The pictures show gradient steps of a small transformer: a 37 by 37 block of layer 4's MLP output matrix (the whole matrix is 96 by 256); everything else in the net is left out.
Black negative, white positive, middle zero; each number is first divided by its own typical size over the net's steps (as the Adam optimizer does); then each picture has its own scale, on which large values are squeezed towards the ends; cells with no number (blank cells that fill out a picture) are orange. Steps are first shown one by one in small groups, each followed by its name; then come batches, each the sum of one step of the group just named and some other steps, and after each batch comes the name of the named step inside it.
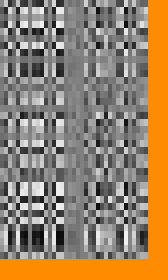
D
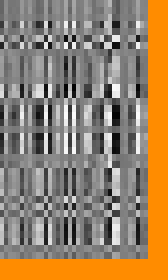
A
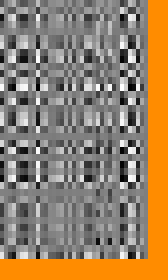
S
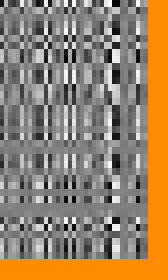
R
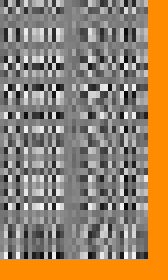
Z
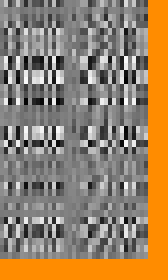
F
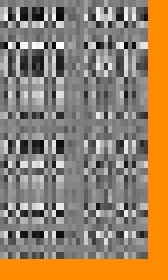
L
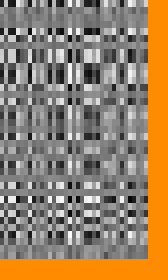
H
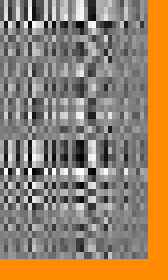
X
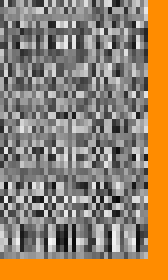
D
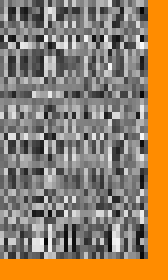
L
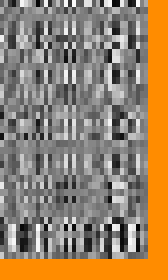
R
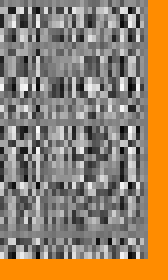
S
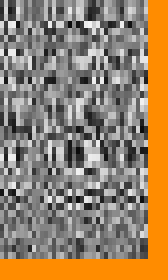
X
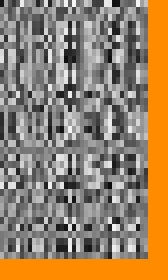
R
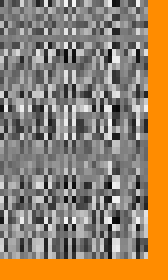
R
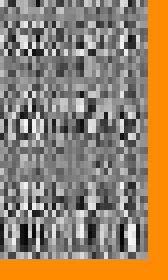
D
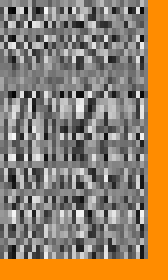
X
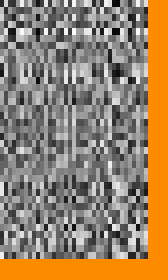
R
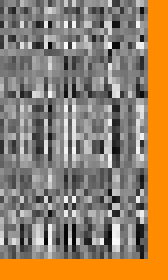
A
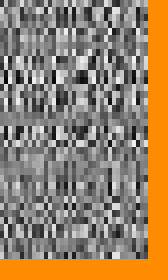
F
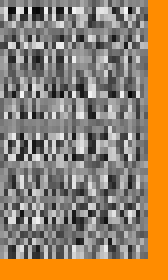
L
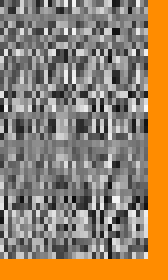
R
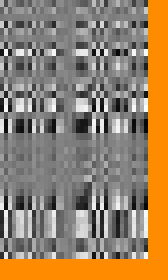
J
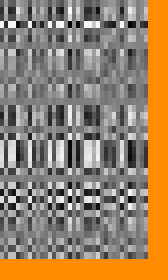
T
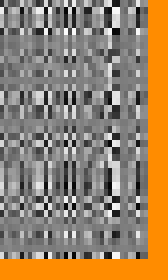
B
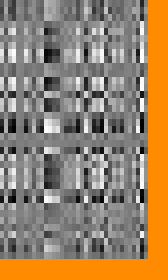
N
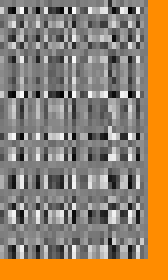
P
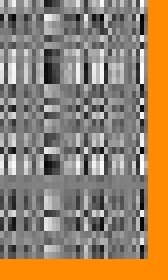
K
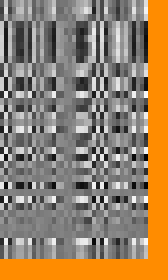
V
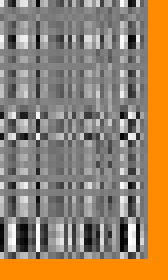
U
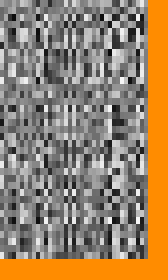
K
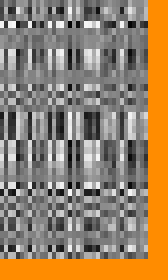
T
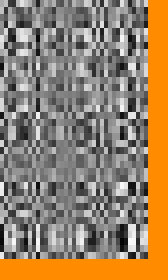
U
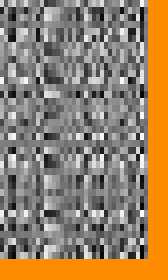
K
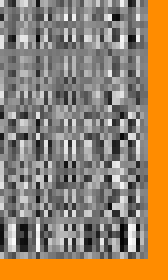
U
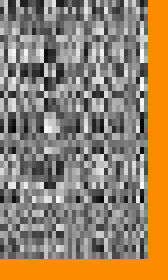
N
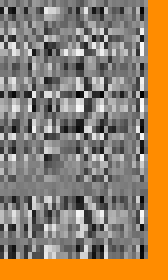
N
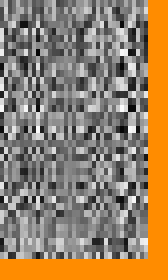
V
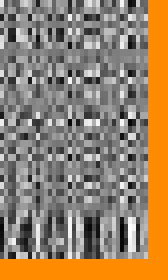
U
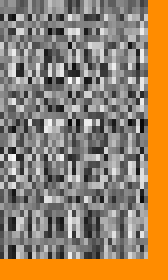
N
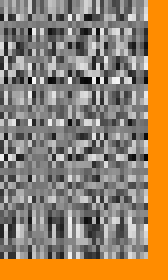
V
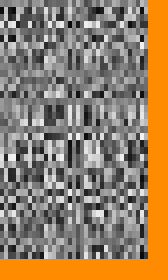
T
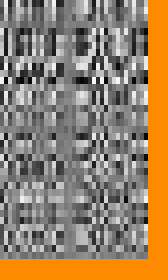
V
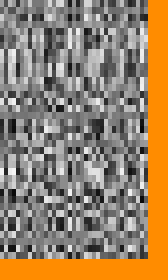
N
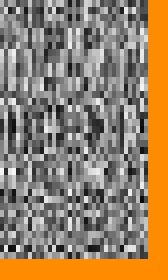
N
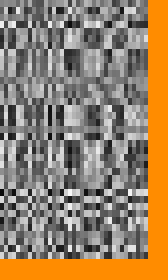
T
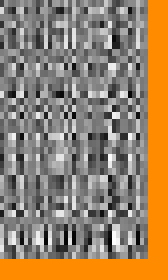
P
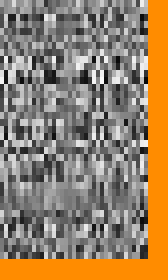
K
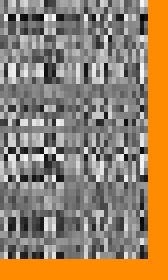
K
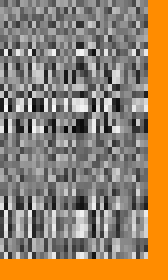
J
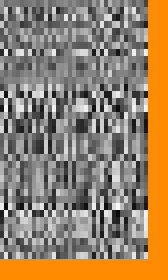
J
